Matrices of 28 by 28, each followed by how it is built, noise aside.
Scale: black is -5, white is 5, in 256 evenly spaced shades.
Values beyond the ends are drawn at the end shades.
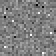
sparse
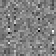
uneven columns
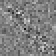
banded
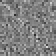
diagonal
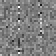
uneven columns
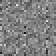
uneven columns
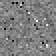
sparse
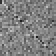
diagonal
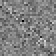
banded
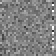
uneven columns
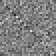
diagonal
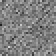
Hankel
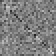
diagonal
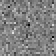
uneven columns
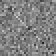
diagonal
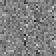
uneven columns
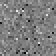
sparse
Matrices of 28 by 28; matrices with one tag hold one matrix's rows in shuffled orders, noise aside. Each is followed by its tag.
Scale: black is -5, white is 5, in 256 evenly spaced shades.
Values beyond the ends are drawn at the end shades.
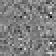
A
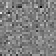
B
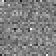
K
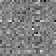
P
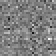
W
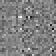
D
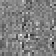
D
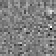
A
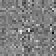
D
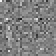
B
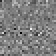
K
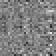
A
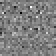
K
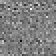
K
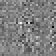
D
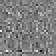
B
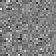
B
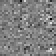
A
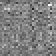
W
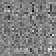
W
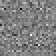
K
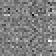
W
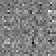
W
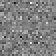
K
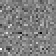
B
